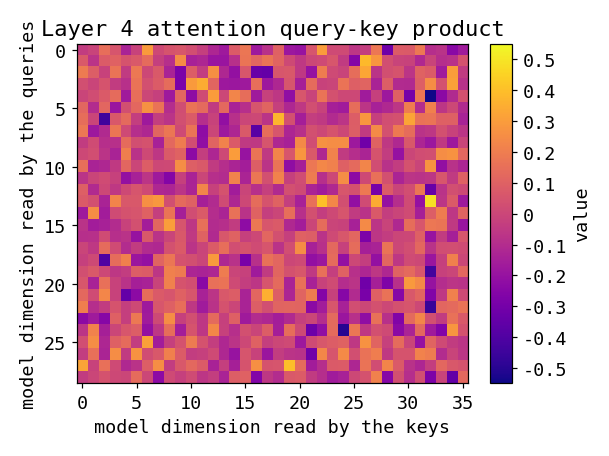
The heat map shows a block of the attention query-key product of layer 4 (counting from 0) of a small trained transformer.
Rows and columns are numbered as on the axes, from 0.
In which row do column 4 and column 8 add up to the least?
11
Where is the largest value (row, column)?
13, 32
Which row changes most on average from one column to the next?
24
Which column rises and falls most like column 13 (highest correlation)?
20
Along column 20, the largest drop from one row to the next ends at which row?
10
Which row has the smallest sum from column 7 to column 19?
2
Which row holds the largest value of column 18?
6
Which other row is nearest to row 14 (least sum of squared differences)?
25
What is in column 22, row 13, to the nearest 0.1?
0.4
